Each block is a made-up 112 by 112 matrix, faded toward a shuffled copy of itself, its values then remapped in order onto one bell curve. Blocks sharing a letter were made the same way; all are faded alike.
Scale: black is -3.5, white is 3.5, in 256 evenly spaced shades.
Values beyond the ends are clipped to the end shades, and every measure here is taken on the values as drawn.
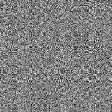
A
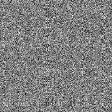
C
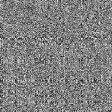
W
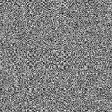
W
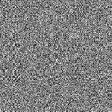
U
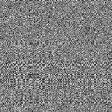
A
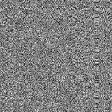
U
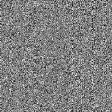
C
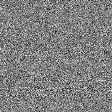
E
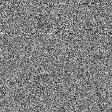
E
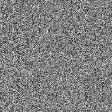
C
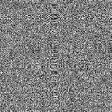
W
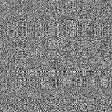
A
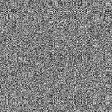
W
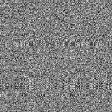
A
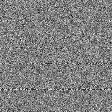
E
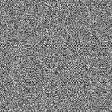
W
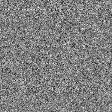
E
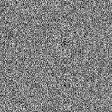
U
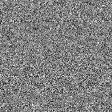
E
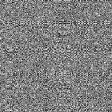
A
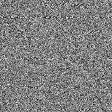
E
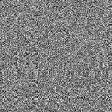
U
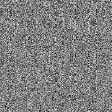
C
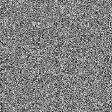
C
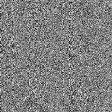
C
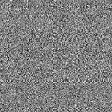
W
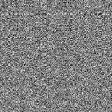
W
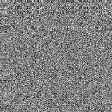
U
